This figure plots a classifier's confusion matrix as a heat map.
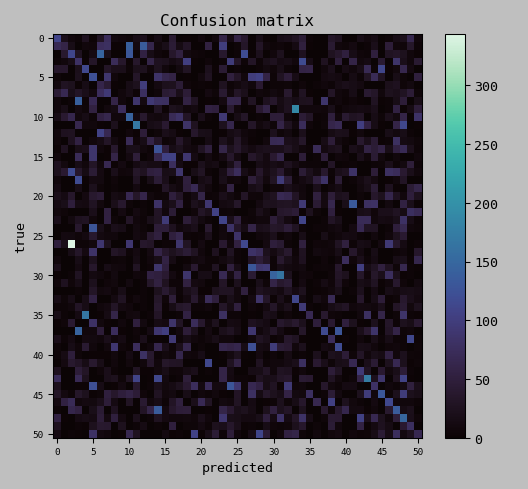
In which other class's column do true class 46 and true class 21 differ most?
41
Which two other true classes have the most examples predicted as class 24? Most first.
44, 3
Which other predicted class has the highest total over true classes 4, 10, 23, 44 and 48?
34
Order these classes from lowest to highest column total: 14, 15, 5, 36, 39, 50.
36, 50, 39, 15, 5, 14
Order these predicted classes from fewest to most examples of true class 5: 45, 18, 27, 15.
18, 45, 15, 27
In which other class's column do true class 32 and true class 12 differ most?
6
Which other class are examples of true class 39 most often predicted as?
27
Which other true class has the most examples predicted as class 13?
8
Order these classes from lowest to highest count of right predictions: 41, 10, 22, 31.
31, 41, 22, 10
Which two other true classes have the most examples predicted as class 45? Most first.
4, 43
